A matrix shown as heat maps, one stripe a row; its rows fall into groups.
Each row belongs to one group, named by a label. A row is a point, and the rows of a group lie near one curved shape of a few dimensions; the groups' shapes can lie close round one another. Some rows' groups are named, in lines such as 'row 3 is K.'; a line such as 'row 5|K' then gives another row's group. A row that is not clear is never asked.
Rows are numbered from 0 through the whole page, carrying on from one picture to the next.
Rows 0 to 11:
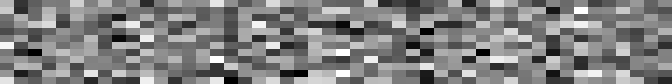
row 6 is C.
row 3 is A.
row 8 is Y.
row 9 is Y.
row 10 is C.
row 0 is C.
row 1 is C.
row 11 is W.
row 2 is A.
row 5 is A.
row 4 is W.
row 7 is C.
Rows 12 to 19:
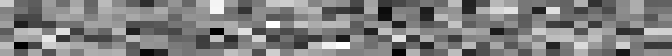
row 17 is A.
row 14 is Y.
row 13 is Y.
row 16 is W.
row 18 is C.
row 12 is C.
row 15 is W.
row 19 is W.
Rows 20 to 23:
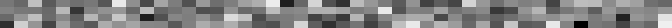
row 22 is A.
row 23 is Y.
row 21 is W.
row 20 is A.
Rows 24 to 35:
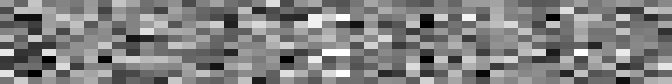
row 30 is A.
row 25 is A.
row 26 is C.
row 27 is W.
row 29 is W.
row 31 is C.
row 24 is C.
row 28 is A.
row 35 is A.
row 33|W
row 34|C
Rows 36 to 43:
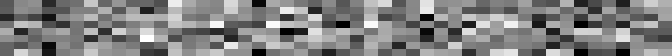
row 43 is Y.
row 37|A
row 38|C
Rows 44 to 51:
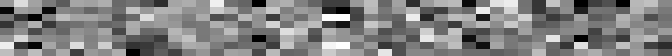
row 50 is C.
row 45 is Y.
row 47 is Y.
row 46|C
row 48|A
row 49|Y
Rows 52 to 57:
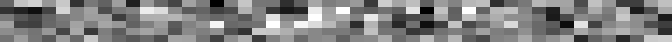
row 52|W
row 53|C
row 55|W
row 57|A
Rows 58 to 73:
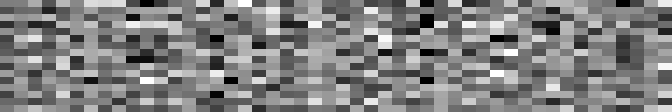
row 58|W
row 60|W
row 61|C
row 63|W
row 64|A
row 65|W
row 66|W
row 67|W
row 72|A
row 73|A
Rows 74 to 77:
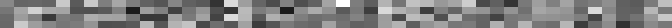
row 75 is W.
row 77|A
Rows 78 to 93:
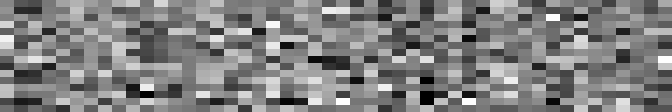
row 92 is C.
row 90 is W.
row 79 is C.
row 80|Y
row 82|A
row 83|C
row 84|C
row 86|A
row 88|C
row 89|W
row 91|W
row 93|A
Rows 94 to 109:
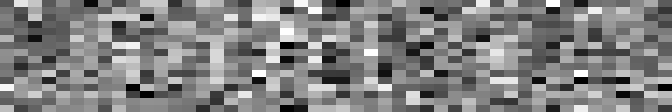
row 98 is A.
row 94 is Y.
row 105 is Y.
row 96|A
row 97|A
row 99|C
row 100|C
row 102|C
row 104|A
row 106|W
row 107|W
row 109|C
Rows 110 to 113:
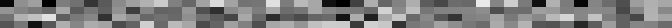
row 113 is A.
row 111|W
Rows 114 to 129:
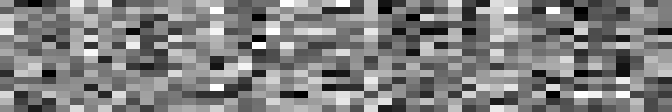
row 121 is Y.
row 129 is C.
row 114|C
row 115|Y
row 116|Y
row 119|Y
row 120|A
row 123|W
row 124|Y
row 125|A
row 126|Y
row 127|C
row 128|W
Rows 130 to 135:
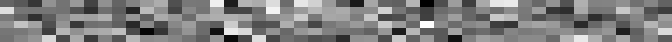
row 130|W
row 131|W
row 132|C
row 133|Y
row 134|W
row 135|A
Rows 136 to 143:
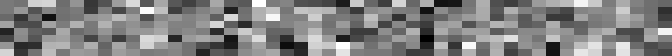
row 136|A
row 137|W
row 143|C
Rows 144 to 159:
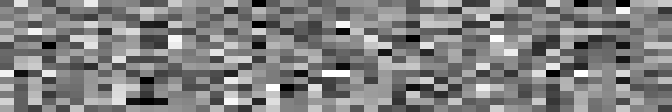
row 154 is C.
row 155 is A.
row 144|Y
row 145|A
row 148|A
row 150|Y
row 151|Y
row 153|Y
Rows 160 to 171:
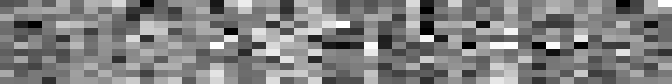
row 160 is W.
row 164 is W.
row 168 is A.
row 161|W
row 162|W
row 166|Y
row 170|C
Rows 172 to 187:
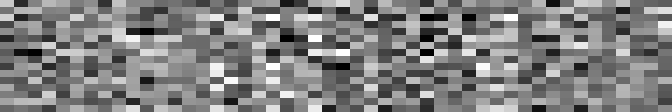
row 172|C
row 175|Y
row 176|W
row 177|C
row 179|C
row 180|A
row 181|Y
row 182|Y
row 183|A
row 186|W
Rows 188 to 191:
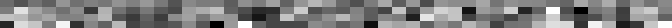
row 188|W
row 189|Y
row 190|Y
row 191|W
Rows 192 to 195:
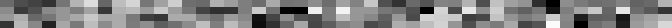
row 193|C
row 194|Y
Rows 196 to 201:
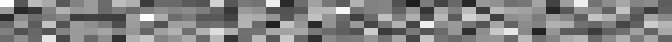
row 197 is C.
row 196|C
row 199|A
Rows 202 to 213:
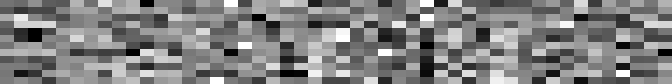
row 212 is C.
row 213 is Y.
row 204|Y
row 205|A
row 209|W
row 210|C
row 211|W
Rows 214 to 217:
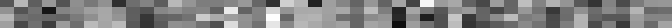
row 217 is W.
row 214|A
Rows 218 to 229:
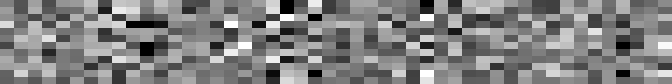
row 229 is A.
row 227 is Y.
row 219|C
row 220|A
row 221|W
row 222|A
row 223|A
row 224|W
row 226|C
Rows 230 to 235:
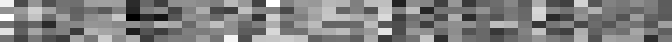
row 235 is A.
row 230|W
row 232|W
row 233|C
